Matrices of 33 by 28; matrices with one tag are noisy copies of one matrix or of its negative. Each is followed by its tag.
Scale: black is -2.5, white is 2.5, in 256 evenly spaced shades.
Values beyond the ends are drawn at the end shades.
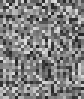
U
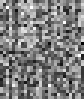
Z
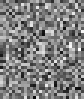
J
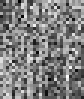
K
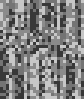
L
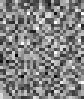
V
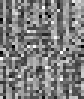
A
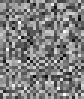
J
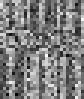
L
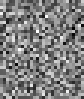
V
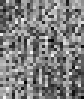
K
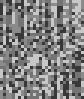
A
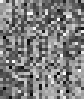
K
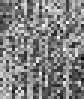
K
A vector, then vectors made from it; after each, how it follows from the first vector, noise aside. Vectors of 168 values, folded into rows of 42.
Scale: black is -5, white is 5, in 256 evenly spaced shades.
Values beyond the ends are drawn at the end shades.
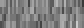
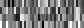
wrapped around, scaled up.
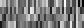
scaled up.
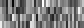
reversed, negated, scaled up.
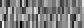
wrapped around, scaled up.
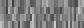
reversed, negated.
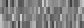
reversed, negated.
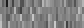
reversed, negated, partly zeroed.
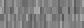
wrapped around, negated, shrunk.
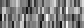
wrapped around, scaled up.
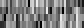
scaled up.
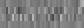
reversed, negated, partly zeroed.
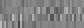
reversed, negated, partly zeroed.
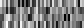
wrapped around, scaled up.
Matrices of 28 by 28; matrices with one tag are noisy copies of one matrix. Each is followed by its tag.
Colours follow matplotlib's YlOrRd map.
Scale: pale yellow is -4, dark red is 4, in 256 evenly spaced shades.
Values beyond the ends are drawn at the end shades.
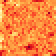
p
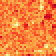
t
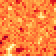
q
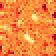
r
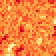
q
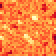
r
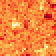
t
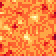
r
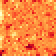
p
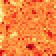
p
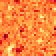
q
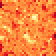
r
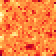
p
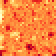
p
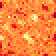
r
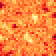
r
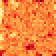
p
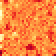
p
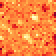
r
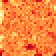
p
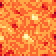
r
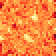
r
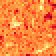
t
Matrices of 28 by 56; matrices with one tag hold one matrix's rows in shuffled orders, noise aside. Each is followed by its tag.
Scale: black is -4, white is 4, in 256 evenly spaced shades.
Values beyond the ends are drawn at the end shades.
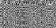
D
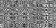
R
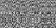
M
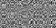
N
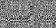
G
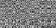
M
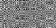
D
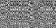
G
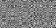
N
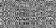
D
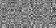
N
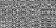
M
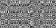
G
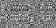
G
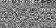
M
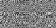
D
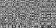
M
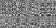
M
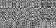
M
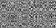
N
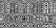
R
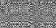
G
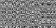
M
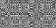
G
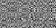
N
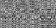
M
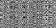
R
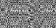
G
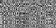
D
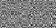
N
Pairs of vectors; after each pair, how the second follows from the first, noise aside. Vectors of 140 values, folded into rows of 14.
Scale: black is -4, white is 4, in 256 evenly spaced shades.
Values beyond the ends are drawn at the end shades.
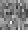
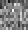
wrapped around.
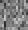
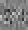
reversed, negated, partly zeroed.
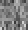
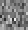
wrapped around.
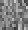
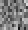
negated.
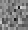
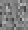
reversed, partly zeroed.
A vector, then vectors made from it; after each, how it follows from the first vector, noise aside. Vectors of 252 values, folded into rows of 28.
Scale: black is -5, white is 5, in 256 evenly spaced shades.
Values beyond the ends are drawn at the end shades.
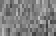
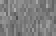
reversed, negated, shrunk.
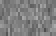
wrapped around, negated, shrunk.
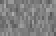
wrapped around, negated, shrunk.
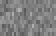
wrapped around, negated, shrunk.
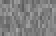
wrapped around, negated, shrunk.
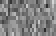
reversed.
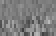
wrapped around, negated, partly zeroed.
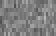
wrapped around, negated, shrunk.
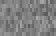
wrapped around, shrunk.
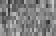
reversed.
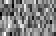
wrapped around, scaled up.
